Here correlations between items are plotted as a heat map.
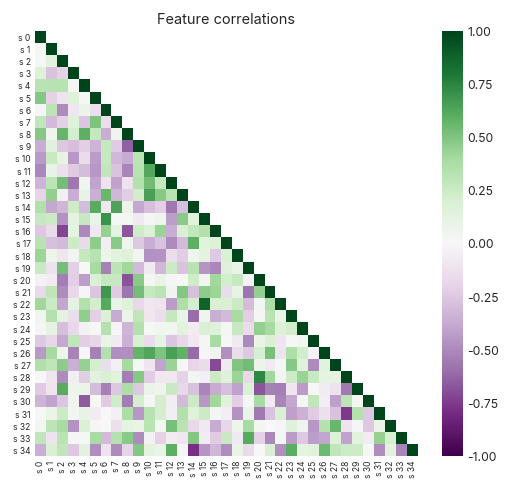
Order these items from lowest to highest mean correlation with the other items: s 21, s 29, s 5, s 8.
s 29, s 8, s 5, s 21
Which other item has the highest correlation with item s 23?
s 34
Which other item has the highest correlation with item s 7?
s 14
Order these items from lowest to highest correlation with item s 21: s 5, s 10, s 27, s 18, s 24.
s 5, s 27, s 18, s 10, s 24
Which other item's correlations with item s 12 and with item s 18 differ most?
s 10
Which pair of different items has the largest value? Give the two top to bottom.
s 15, s 22
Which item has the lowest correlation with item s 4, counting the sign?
s 30
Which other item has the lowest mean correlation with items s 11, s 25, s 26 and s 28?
s 8
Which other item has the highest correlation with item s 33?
s 19
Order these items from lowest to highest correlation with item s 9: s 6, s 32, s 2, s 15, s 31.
s 31, s 2, s 15, s 32, s 6
